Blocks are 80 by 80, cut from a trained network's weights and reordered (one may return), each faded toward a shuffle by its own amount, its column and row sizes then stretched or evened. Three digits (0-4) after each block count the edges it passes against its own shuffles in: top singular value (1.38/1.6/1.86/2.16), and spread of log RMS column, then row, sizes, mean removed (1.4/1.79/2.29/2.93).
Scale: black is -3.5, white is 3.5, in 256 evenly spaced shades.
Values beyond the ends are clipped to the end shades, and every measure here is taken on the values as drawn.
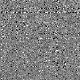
2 2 3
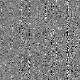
2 4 0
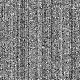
4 1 0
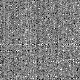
1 1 2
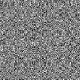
3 3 2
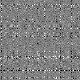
4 3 4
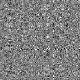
3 2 2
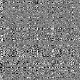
2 3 4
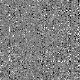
1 3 2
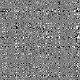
1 4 4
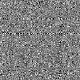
3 1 3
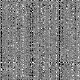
4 4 2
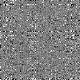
2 4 3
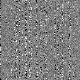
1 4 0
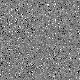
0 2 1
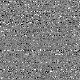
0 0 4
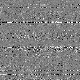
4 0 4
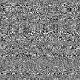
3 0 4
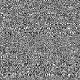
2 0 3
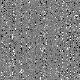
0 4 0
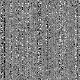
2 4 0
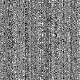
3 3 0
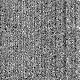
3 0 0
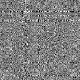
4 2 2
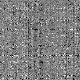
2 2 3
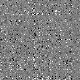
0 3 3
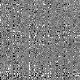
1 4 3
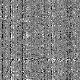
4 4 2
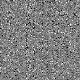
1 2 0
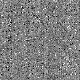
0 1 1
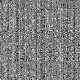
3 0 3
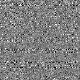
1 2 4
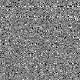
3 0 2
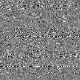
2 0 4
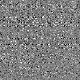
1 1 3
